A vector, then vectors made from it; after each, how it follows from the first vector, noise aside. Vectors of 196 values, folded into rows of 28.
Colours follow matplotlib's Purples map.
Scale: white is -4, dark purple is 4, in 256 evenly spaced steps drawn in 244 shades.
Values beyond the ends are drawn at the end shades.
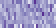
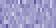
reversed, negated, shrunk.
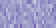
negated, shrunk.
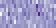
wrapped around, partly zeroed.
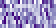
reversed, scaled up.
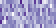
reversed, negated.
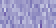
wrapped around, shrunk.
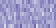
negated, shrunk.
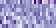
reversed, negated.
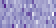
wrapped around, partly zeroed.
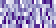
reversed, scaled up.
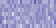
reversed, negated, shrunk.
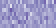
wrapped around, shrunk.
